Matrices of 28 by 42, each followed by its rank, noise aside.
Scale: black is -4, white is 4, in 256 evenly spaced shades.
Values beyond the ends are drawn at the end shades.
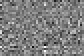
seven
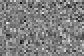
six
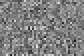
seven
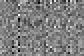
four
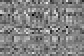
four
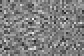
seven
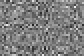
six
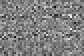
six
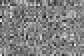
six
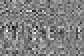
five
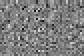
seven
